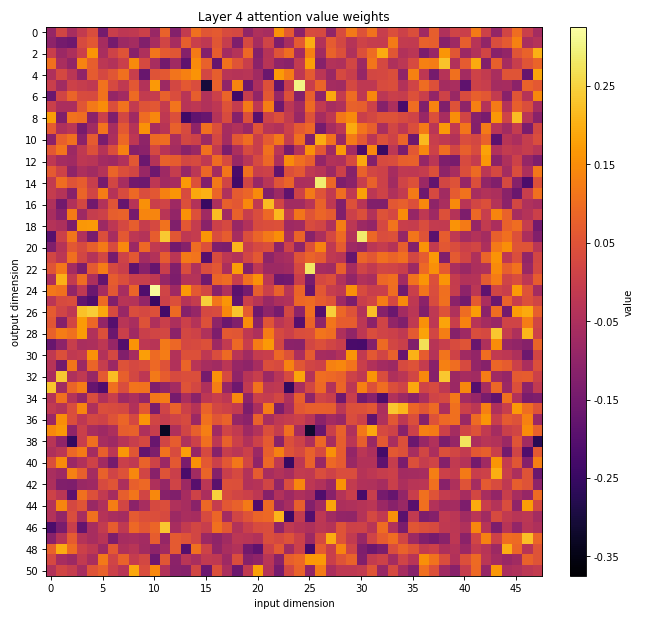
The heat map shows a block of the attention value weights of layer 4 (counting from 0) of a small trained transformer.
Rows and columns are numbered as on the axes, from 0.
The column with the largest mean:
36
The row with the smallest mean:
34
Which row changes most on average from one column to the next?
26
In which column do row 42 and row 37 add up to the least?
11
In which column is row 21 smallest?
15
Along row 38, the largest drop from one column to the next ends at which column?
41
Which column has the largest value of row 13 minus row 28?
6
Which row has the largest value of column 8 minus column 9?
24
